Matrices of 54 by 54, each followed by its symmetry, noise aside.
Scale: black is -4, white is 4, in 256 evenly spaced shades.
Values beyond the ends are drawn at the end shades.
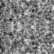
mirrored top to bottom.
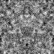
mirrored left to right.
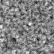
symmetric across the other diagonal.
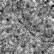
symmetric across the other diagonal.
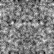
mirrored left to right.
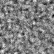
antisymmetric.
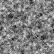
same after a half turn.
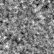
antisymmetric.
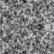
mirrored top to bottom.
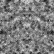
mirrored left to right.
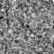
no symmetry.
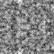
mirrored top to bottom.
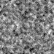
antisymmetric.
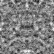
mirrored left to right.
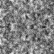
mirrored top to bottom.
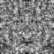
mirrored left to right.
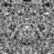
mirrored left to right.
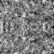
mirrored top to bottom.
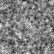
symmetric across the other diagonal.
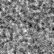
antisymmetric.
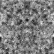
mirrored left to right.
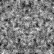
mirrored left to right.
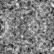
mirrored top to bottom.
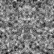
mirrored left to right.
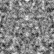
mirrored left to right.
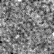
symmetric across the other diagonal.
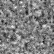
antisymmetric.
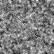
no symmetry.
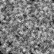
symmetric across the other diagonal.
